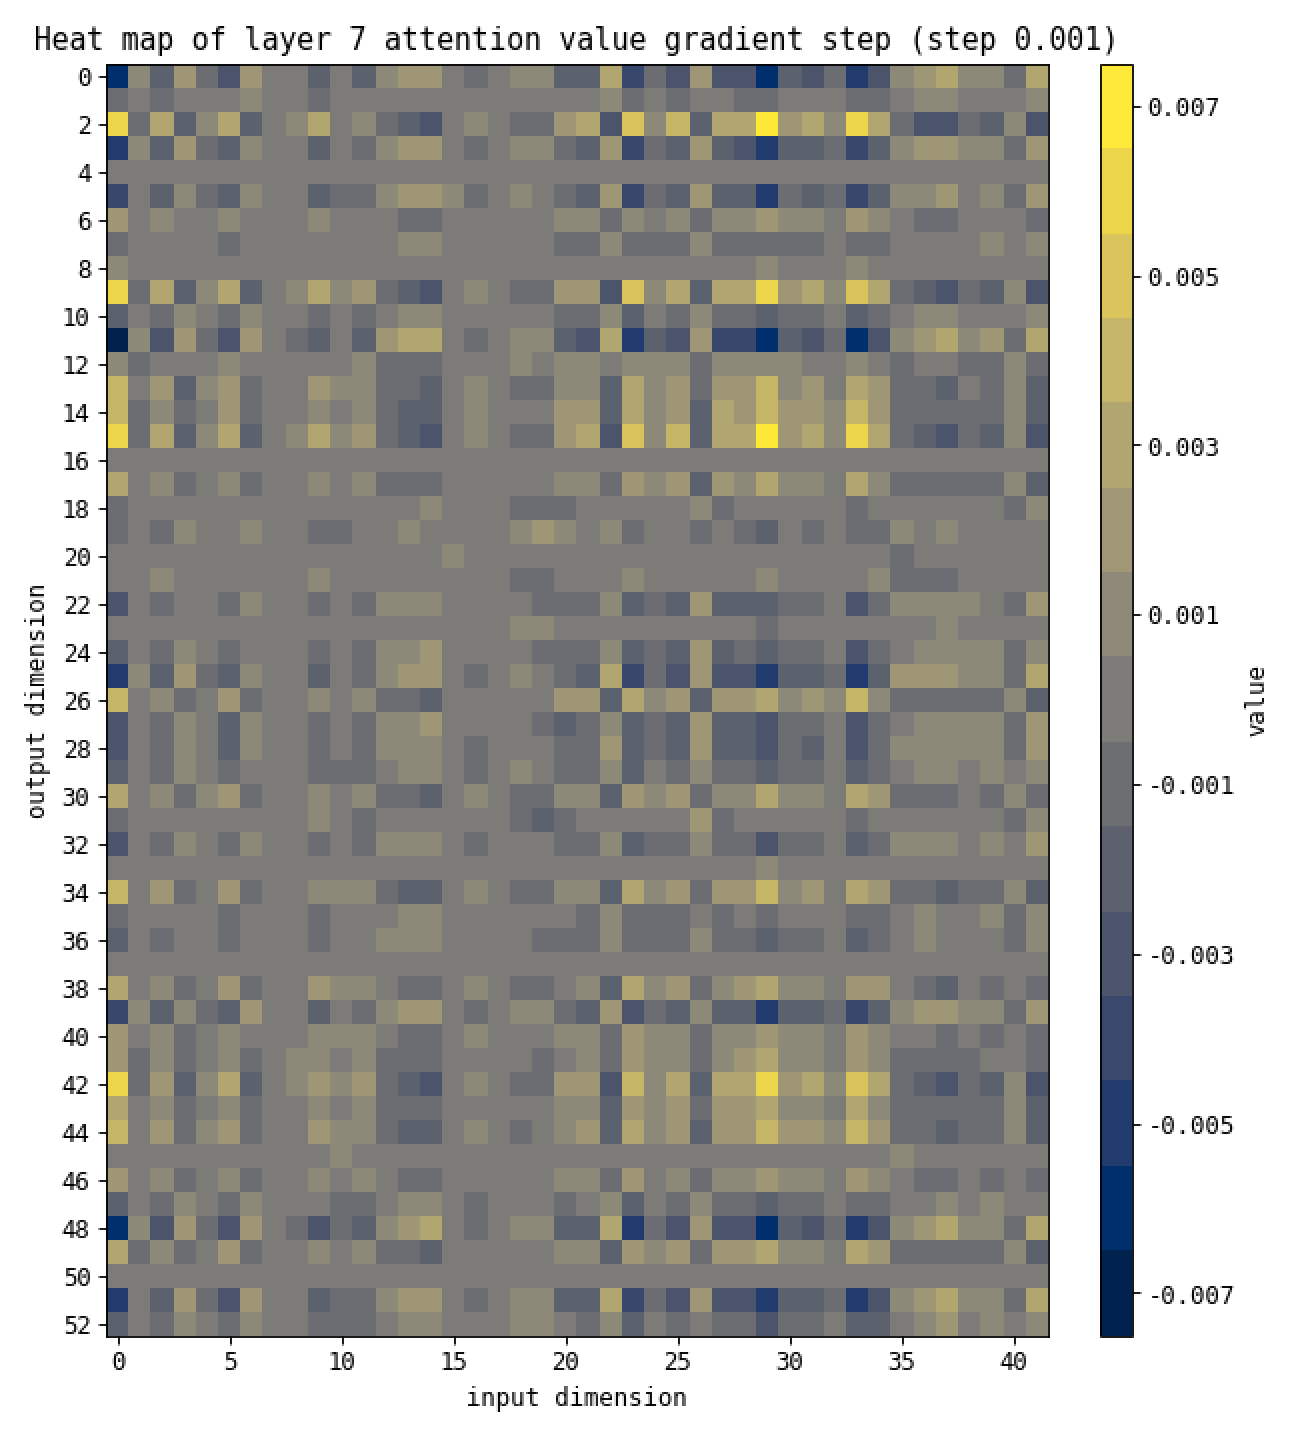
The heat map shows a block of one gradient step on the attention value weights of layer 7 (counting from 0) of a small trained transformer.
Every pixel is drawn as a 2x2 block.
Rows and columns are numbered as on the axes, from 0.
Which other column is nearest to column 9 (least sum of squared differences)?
2
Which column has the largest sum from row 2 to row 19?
29
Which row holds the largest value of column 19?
19
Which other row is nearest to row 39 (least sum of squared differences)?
3
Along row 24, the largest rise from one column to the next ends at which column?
26
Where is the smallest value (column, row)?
0, 11
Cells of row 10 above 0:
9
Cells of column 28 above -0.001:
32
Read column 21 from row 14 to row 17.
0.002 0.003 0 0.001
